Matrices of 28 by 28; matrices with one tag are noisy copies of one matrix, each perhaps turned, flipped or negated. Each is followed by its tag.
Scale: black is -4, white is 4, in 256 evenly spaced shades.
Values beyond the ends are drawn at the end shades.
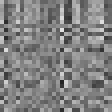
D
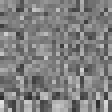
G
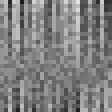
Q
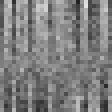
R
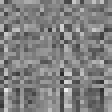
D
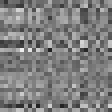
D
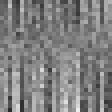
Q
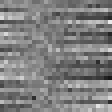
Q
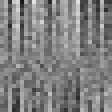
Q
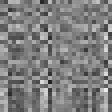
D
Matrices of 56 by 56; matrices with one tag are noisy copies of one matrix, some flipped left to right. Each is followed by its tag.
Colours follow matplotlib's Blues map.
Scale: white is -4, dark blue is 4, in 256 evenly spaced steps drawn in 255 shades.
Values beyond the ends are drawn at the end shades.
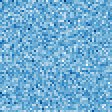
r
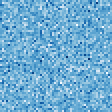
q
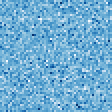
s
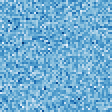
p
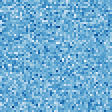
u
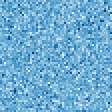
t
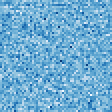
u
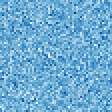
t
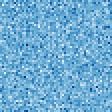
q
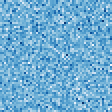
t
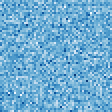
u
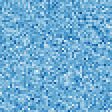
p
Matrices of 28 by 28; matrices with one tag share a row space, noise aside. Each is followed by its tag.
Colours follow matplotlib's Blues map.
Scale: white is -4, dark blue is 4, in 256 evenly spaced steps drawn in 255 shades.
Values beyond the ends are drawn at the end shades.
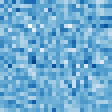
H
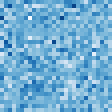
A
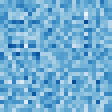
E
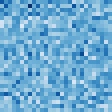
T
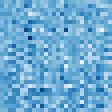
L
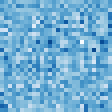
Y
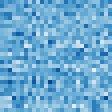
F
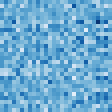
T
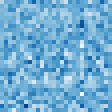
L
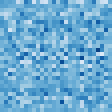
L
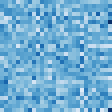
Y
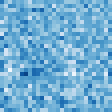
A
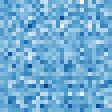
L
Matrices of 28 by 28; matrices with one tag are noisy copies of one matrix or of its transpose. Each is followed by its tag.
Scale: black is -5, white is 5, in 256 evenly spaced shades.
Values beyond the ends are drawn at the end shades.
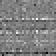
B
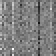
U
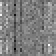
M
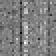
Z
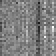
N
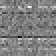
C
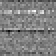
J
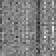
N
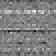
J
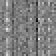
C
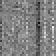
N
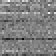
U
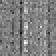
Z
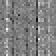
C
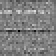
J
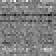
M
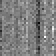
N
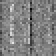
J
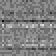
Z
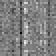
Z
